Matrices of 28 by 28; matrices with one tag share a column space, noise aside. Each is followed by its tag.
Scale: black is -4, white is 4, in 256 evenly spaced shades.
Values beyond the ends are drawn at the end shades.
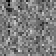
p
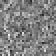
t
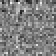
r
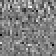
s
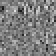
s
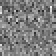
s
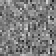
t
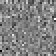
r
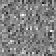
t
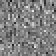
s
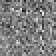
p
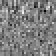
s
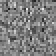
p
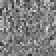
p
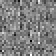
t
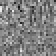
s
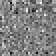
r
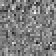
s
